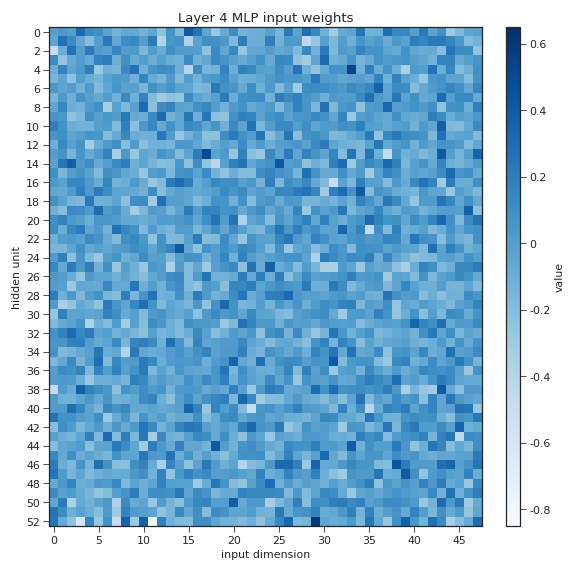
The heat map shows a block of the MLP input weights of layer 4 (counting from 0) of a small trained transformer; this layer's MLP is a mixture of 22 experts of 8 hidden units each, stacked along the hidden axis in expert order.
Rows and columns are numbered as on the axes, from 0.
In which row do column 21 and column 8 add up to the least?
46
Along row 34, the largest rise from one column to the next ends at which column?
9
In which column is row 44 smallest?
10
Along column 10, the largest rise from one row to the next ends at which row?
45
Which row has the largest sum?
20
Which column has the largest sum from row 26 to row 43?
21
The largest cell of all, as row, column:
52, 29
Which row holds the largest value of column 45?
42
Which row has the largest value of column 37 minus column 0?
38
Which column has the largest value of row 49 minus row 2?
0
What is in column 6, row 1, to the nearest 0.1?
0.2
